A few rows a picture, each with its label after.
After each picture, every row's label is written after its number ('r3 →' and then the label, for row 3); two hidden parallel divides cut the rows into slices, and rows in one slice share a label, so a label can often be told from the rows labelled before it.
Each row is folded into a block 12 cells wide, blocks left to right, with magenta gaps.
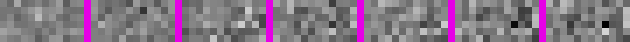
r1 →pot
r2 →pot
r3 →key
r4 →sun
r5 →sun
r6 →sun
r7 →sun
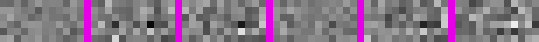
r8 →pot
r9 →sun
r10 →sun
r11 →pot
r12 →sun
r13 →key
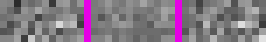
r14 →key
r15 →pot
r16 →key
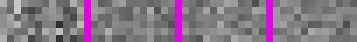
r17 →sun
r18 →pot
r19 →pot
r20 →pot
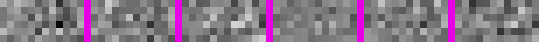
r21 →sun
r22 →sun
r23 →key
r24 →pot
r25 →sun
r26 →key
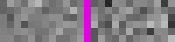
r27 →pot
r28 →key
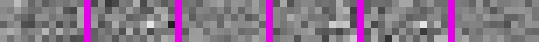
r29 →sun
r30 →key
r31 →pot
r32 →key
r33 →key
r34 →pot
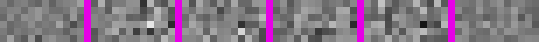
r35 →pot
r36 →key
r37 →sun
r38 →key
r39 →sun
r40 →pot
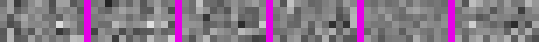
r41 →key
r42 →key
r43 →sun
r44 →sun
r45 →pot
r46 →sun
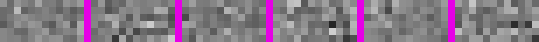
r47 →pot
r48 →key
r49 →pot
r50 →sun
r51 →pot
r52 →sun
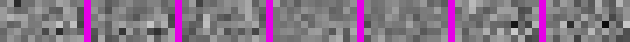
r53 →key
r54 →key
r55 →key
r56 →pot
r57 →pot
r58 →sun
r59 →sun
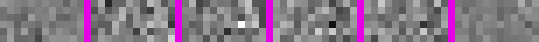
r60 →pot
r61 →key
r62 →key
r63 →sun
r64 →sun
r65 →pot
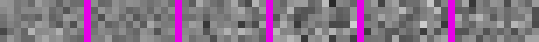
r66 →pot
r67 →pot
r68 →sun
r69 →sun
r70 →key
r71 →key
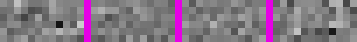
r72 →sun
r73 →pot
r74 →pot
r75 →key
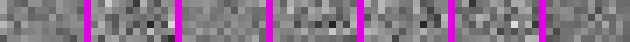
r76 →pot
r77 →sun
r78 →pot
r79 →sun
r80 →sun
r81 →key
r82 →pot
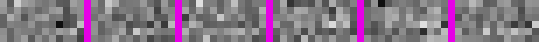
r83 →sun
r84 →sun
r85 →sun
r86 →key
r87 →key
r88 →sun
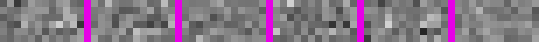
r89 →key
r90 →sun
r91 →pot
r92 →sun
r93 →key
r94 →pot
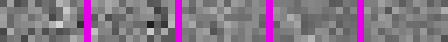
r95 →key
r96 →sun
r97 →pot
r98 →pot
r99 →pot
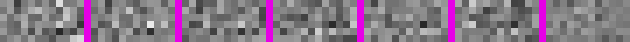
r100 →key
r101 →key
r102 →key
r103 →sun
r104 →sun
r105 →sun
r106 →pot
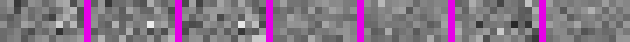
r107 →key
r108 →key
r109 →key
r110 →pot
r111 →pot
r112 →sun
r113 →pot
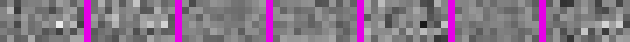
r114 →key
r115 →key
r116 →pot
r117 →pot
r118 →sun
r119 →pot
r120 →key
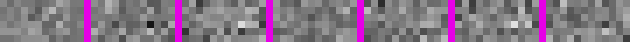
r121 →pot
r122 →sun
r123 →key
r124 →pot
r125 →key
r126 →key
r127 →sun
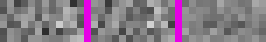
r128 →key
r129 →key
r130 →pot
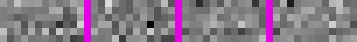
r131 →sun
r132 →sun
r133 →key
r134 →key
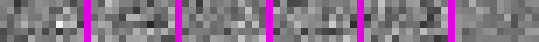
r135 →key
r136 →sun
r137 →key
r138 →key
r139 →sun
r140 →pot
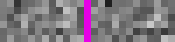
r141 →key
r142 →key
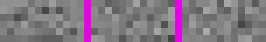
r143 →pot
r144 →pot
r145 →pot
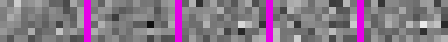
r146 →sun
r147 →sun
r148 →key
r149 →sun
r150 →key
